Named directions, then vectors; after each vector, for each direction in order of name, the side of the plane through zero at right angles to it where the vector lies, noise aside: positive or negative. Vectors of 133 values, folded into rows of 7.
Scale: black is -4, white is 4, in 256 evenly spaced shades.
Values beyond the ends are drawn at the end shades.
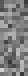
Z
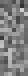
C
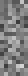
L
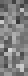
positive, positive, positive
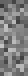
positive, positive, positive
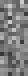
negative, positive, positive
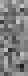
negative, negative, negative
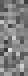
positive, positive, positive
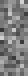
negative, positive, positive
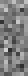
negative, negative, negative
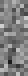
negative, negative, positive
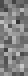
positive, positive, positive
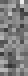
negative, positive, positive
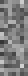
negative, positive, positive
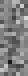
negative, negative, positive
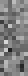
negative, negative, negative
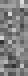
negative, positive, positive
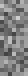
negative, positive, negative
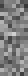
positive, negative, positive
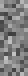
negative, positive, negative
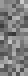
negative, positive, negative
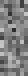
positive, negative, negative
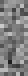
negative, negative, positive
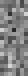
positive, negative, negative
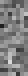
positive, positive, negative
